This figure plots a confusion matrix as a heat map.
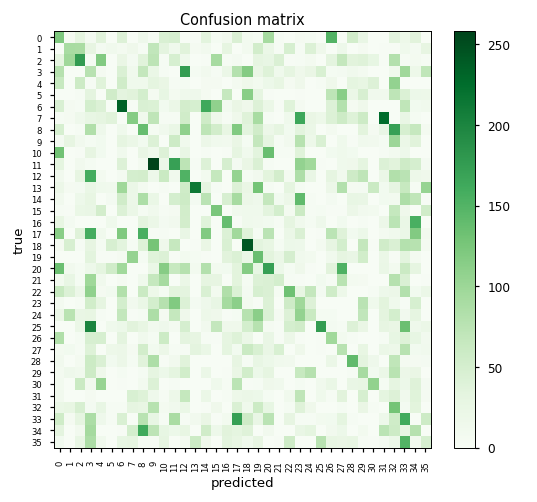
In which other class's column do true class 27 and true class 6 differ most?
14
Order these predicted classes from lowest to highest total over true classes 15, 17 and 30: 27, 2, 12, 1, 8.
1, 27, 12, 2, 8
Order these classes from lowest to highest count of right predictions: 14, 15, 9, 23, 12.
9, 14, 23, 15, 12
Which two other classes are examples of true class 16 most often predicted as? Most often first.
34, 32
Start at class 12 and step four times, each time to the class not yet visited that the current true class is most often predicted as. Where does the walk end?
32
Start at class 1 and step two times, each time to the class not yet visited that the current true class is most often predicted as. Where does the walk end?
4
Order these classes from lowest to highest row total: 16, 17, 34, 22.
16, 34, 22, 17
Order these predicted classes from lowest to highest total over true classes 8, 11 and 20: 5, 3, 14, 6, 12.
5, 3, 6, 14, 12
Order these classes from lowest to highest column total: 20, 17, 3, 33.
20, 17, 33, 3
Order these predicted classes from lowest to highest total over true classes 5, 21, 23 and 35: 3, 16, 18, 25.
25, 18, 16, 3
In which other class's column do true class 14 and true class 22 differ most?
23
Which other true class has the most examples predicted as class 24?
11
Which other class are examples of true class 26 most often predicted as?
0
